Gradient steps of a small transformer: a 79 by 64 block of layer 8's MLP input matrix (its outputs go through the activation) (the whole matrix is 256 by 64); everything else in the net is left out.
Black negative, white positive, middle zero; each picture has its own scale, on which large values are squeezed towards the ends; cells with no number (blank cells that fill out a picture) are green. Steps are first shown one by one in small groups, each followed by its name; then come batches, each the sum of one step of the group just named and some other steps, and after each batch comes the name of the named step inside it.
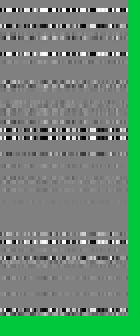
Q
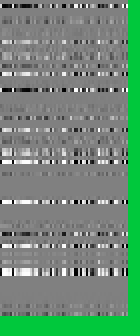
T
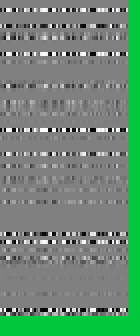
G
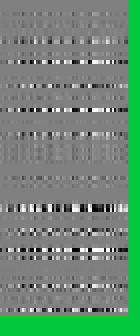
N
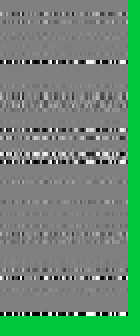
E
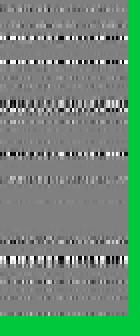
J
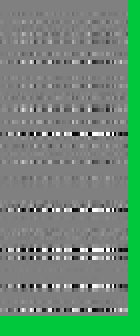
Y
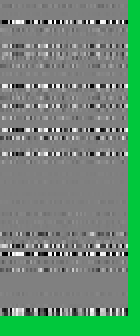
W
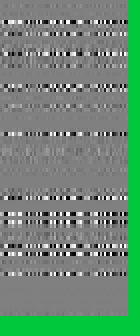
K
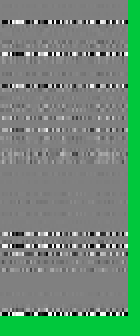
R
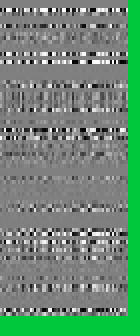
Q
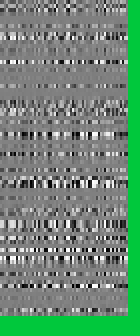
J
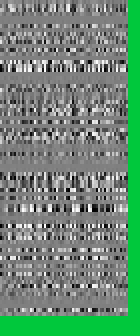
N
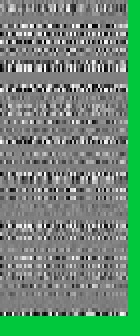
E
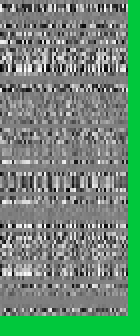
T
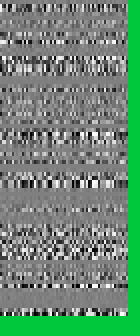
E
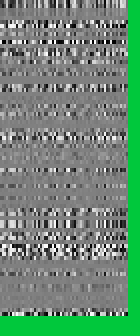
R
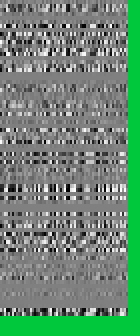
G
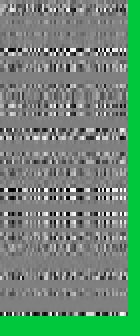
E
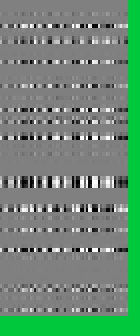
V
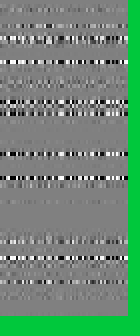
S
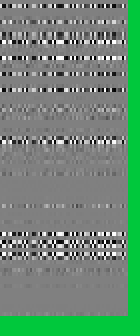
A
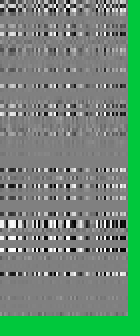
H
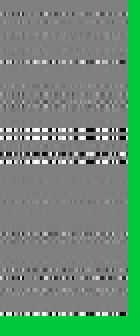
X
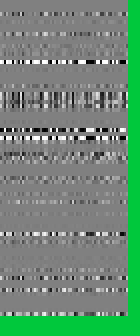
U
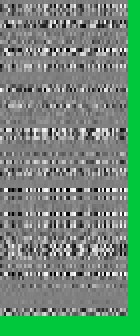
X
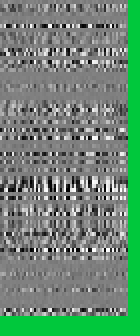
V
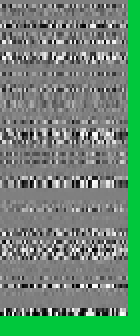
A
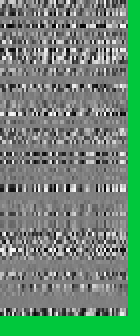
A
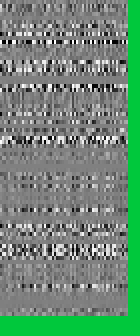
U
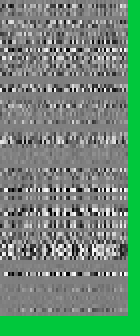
A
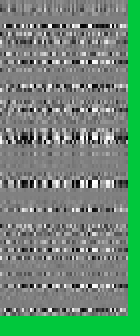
V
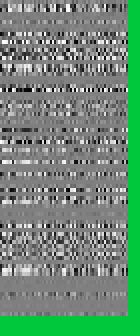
A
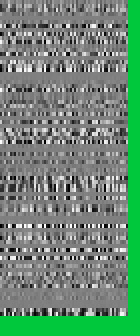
S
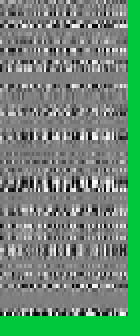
V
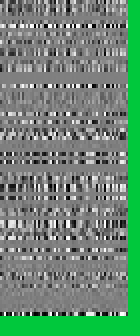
H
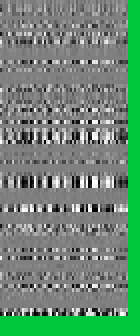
V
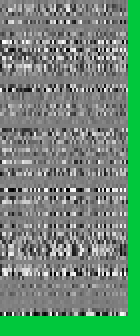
A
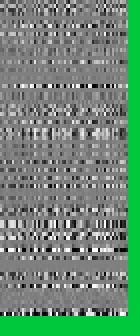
H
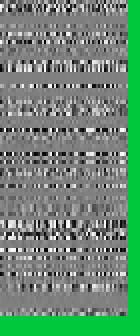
H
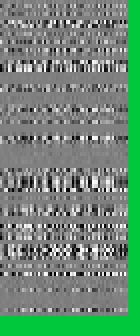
V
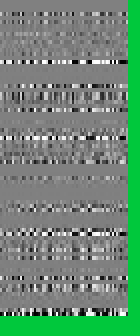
U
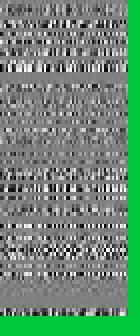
S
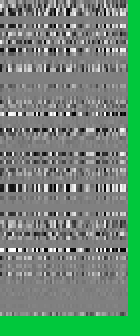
H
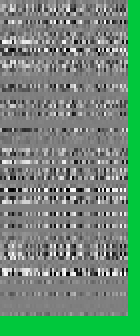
S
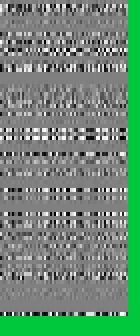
X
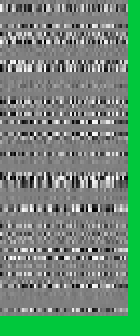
S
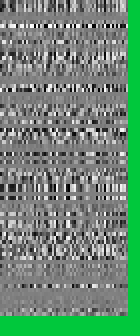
A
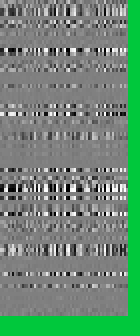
H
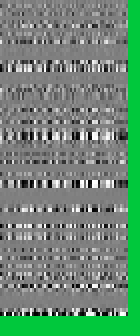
V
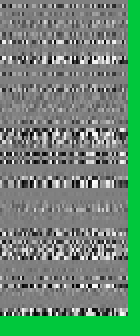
A
